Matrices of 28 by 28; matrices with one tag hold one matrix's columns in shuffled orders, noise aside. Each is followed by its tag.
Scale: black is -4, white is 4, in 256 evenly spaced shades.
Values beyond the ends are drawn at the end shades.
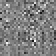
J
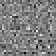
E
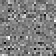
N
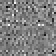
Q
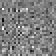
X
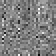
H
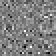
E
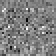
X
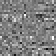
N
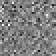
Q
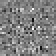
X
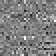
N
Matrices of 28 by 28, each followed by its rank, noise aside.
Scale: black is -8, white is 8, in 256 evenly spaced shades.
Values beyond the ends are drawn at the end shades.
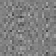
three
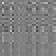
two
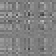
two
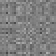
three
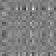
two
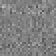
six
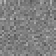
six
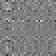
three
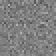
six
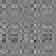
two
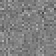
six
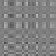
one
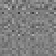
three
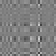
one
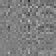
four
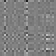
two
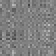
three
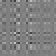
one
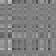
one
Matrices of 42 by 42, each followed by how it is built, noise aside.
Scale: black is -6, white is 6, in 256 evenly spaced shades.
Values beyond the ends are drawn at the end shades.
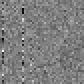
uneven columns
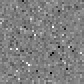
sparse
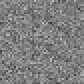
repeating rows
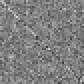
diagonal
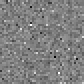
sparse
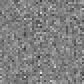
uneven columns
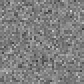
noise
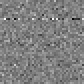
uneven rows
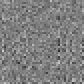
low rank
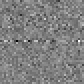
uneven rows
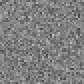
noise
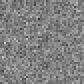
repeating rows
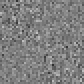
block diagonal
